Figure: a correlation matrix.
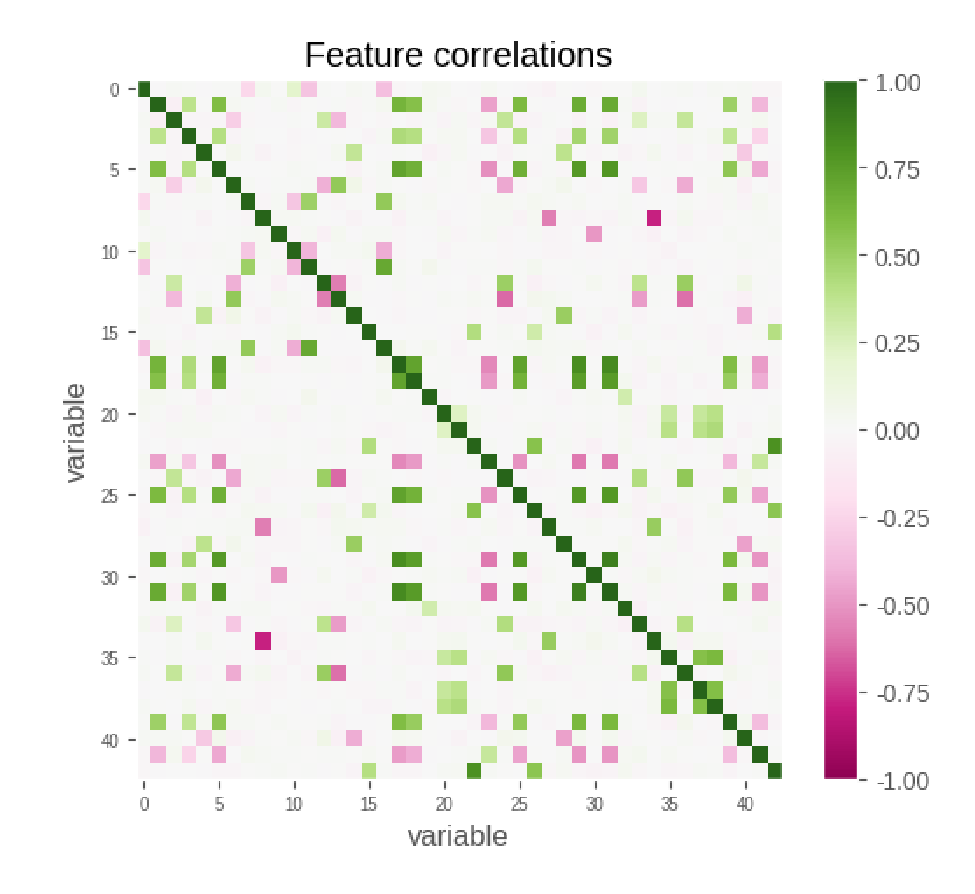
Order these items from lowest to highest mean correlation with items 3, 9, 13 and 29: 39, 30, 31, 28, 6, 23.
23, 30, 28, 6, 39, 31
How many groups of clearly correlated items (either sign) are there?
9
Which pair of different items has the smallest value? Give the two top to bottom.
8, 34
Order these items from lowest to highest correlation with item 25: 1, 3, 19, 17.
19, 3, 1, 17
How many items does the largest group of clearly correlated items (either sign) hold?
11
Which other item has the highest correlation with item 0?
10
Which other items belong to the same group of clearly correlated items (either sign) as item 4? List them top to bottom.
14, 28, 40
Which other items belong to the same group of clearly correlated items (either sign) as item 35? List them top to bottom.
20, 21, 37, 38
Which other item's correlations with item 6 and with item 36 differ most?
13
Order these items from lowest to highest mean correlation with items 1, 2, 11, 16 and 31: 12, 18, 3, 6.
6, 12, 3, 18
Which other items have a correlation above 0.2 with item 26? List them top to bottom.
15, 22, 42
